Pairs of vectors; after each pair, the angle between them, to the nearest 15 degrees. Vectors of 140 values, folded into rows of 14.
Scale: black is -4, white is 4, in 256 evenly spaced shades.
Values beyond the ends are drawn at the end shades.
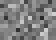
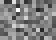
75 degrees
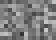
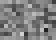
165 degrees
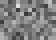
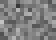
150 degrees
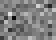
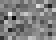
15 degrees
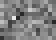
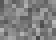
120 degrees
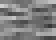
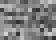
45 degrees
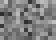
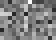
120 degrees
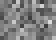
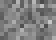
15 degrees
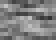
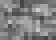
45 degrees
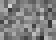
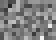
150 degrees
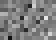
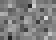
30 degrees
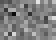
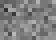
45 degrees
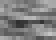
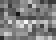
135 degrees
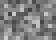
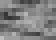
90 degrees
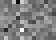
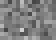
60 degrees
